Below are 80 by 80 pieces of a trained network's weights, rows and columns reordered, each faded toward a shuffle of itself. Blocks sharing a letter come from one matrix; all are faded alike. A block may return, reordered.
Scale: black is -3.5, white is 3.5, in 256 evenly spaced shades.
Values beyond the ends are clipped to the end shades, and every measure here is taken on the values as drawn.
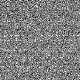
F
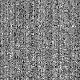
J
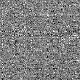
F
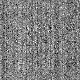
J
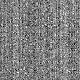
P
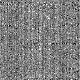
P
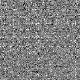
F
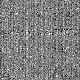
P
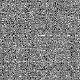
F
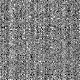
P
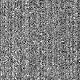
J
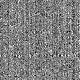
J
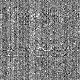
P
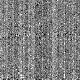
P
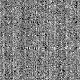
J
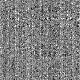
J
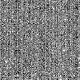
P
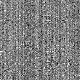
P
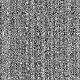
P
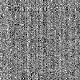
J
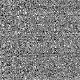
F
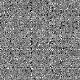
F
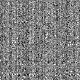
P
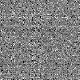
F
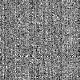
J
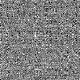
F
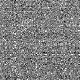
F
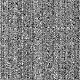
J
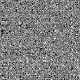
F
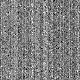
P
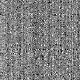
P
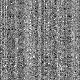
P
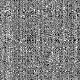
P
